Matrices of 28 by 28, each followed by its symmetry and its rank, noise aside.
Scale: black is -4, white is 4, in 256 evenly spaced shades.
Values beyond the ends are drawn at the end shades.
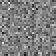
no symmetry, rank four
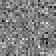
no symmetry, rank five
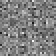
antisymmetric, rank four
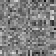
no symmetry, rank four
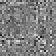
no symmetry, rank four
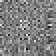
symmetric, rank four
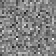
symmetric, rank five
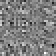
antisymmetric, rank four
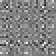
symmetric, rank three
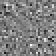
antisymmetric, rank four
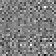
no symmetry, rank three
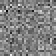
no symmetry, rank four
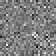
symmetric, rank five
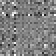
symmetric, rank three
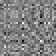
symmetric, rank three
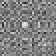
symmetric, rank three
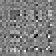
symmetric, rank three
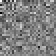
no symmetry, rank three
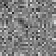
symmetric, rank four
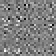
no symmetry, rank four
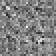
symmetric, rank five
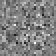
no symmetry, rank four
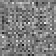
antisymmetric, rank four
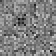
symmetric, rank five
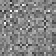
symmetric, rank five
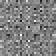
no symmetry, rank three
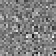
antisymmetric, rank four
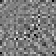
symmetric, rank five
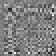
symmetric, rank three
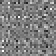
no symmetry, rank four
